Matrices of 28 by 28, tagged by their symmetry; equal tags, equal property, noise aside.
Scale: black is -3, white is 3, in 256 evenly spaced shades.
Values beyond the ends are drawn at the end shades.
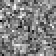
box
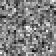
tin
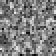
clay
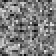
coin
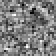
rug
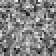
clay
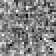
rug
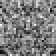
clay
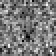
clay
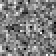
coin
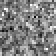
box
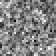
rug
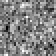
coin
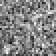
box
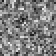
tin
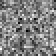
clay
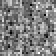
coin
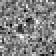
tin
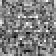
clay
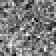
rug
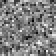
box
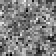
tin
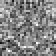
clay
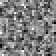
coin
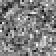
tin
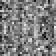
coin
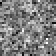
tin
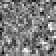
tin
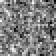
box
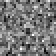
clay
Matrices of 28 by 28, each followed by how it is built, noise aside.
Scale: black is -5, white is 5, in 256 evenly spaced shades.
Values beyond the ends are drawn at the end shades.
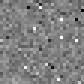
sparse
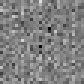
uneven columns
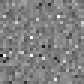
sparse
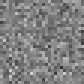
noise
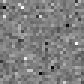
sparse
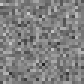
noise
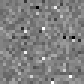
sparse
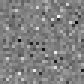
sparse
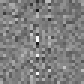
uneven columns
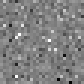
sparse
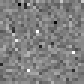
sparse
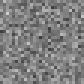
noise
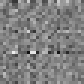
low rank
